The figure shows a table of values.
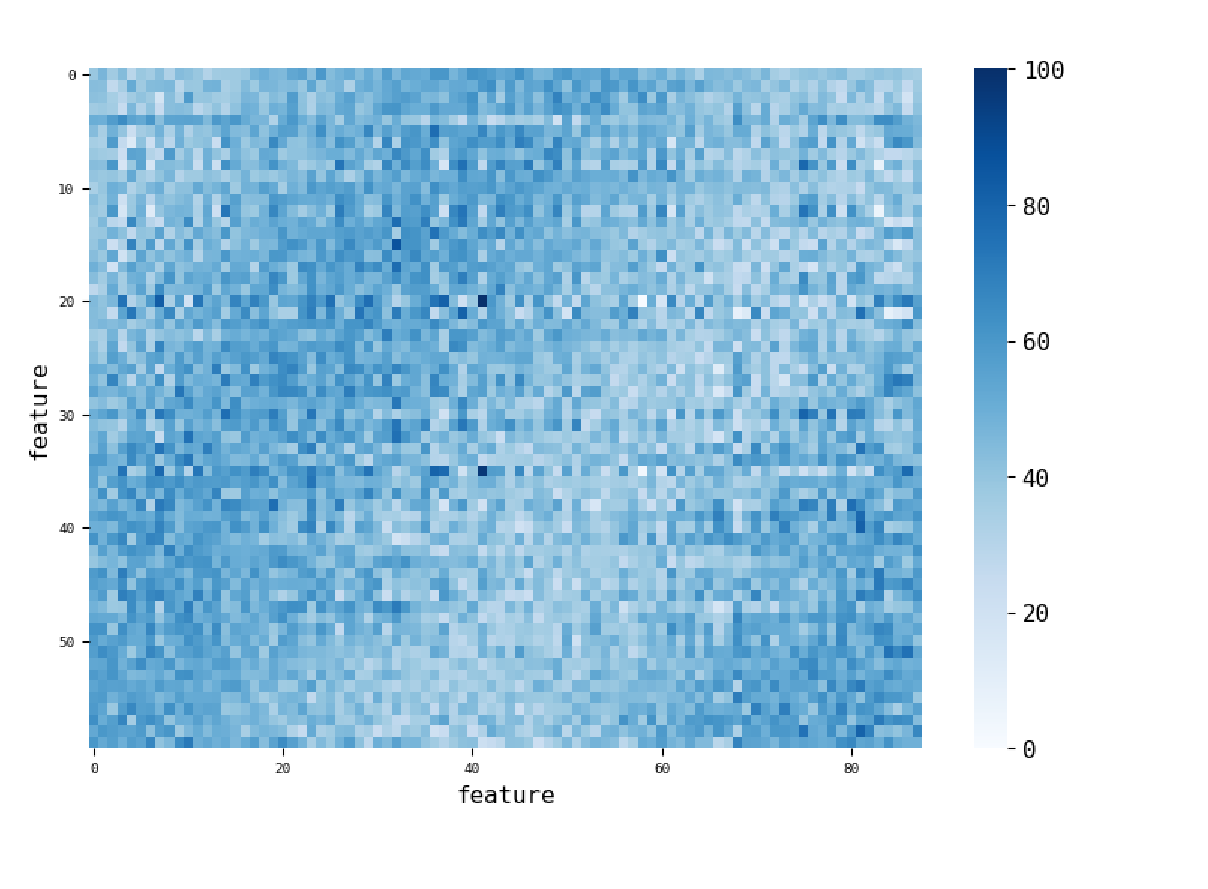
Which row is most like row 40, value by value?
33
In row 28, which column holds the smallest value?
66
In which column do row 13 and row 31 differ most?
14
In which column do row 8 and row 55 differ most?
83
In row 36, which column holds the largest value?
23
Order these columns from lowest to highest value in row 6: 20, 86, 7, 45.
7, 20, 86, 45
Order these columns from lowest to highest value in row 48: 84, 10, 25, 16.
25, 16, 84, 10
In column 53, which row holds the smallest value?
38
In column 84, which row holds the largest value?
51
